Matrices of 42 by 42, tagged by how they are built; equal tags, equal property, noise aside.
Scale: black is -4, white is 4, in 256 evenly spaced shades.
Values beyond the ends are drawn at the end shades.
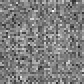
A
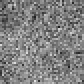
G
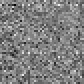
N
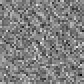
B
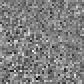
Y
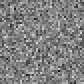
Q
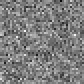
A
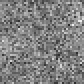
G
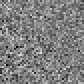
Y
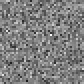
Q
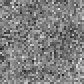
G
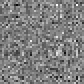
N
